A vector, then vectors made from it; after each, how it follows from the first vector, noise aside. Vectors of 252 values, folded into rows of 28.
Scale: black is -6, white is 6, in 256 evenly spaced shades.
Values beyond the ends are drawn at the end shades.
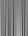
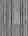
wrapped around.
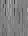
reversed, partly zeroed.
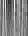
reversed, negated, scaled up.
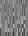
sign-scrambled.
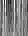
reversed, negated, scaled up.
